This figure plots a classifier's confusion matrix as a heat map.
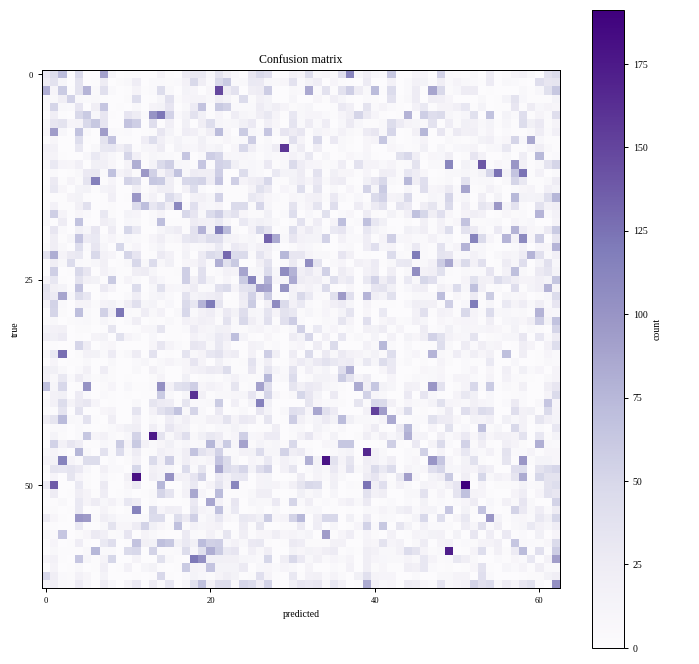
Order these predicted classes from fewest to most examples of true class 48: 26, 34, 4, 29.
34, 29, 4, 26
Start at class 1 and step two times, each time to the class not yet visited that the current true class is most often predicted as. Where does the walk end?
45
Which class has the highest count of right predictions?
22
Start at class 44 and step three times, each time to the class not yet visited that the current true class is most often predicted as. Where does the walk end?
10
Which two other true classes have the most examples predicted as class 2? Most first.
34, 47
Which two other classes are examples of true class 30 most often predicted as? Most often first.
62, 60
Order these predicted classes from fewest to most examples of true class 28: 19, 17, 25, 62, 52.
62, 17, 25, 19, 52
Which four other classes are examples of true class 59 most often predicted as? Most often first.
18, 19, 62, 4
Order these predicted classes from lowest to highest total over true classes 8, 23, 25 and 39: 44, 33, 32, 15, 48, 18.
15, 48, 44, 33, 32, 18
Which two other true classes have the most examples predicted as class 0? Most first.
2, 38
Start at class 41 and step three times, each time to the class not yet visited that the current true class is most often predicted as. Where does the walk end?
29
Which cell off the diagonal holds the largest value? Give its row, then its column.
50, 51
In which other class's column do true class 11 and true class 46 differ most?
39
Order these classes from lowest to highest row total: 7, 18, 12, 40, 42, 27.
18, 40, 42, 7, 27, 12
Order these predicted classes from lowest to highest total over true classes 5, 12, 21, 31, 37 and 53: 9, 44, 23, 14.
9, 23, 44, 14
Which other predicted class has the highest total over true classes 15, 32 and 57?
11
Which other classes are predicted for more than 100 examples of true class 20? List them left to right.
27, 52, 58
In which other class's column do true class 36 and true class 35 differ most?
37
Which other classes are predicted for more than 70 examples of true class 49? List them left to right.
11, 15, 44, 58
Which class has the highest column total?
21
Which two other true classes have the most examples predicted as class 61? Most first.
26, 40
